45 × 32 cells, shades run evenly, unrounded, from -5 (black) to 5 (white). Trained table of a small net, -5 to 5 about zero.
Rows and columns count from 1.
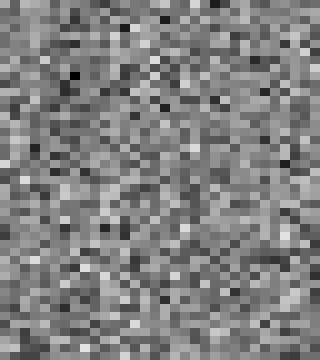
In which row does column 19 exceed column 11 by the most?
29
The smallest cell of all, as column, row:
8, 10
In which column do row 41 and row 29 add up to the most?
19
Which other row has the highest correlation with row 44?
34
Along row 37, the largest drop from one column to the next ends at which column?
24
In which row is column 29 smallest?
21
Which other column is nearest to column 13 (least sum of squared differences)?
18
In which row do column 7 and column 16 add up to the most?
28
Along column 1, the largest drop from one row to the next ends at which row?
22
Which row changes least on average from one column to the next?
40
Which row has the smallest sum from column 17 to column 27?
32
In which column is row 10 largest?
16
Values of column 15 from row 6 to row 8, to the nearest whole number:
3 0 0
